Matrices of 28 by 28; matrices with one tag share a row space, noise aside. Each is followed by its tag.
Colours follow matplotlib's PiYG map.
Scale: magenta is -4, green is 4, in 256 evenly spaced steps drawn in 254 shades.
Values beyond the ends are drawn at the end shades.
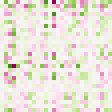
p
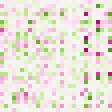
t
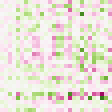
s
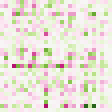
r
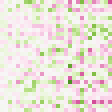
s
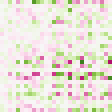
s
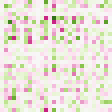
p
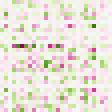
r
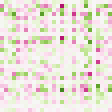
t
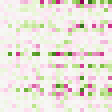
s
